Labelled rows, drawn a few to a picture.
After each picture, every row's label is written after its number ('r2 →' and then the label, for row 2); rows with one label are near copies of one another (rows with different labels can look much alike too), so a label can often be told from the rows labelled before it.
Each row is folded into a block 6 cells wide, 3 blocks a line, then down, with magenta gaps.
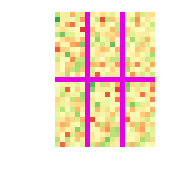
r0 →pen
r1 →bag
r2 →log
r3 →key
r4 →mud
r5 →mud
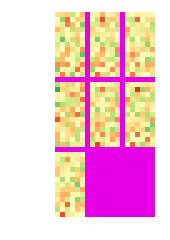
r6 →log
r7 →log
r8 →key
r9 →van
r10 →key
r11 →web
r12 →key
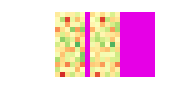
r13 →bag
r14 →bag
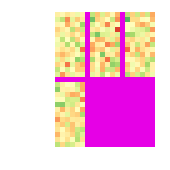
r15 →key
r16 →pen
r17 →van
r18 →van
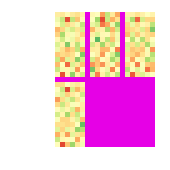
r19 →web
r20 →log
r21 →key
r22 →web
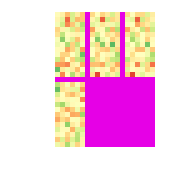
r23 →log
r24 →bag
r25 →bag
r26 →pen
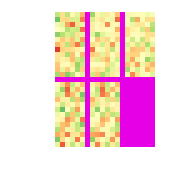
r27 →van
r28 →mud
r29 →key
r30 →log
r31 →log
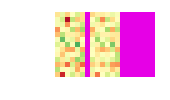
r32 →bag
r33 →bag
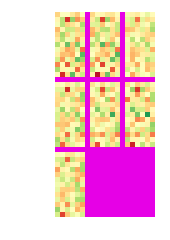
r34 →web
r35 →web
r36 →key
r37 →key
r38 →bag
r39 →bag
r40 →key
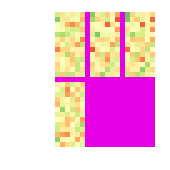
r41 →van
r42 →mud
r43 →mud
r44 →log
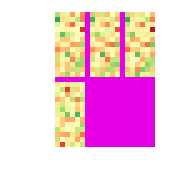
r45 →pen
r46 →pen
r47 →pen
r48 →bag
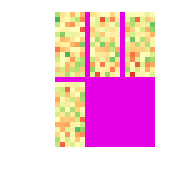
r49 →pen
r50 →web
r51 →key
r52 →key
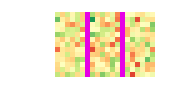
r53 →van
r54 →van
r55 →key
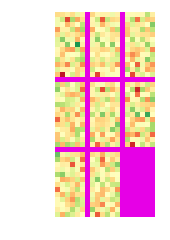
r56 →bag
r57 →bag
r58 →key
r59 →van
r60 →web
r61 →bag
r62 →mud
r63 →log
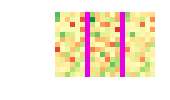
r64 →mud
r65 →pen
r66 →mud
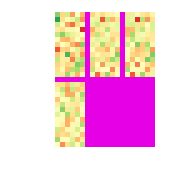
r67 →pen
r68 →web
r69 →web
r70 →log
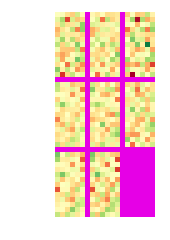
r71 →key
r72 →web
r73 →bag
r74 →mud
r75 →pen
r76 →log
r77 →mud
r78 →mud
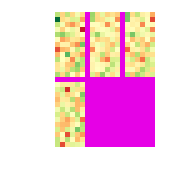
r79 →pen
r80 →mud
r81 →mud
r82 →key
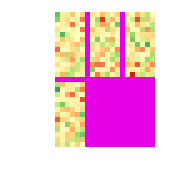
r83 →mud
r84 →log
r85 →bag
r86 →pen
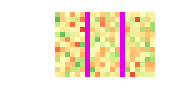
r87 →pen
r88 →log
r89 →key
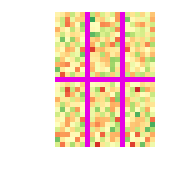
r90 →log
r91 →van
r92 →van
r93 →log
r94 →key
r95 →web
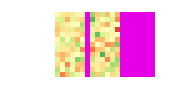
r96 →key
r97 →pen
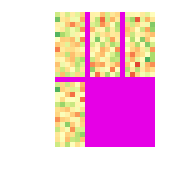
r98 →van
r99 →log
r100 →key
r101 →pen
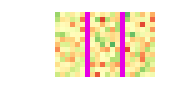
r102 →mud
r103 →bag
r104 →mud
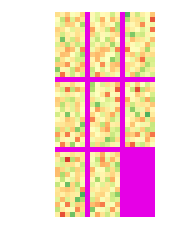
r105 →log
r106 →key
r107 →mud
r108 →web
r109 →mud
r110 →bag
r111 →web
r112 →log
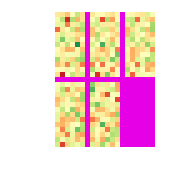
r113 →bag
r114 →web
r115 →key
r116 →key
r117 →pen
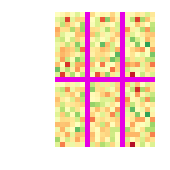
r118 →key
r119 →web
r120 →bag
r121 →key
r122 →van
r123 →bag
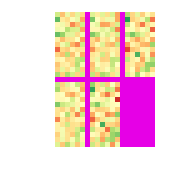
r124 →van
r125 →van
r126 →pen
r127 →van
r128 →pen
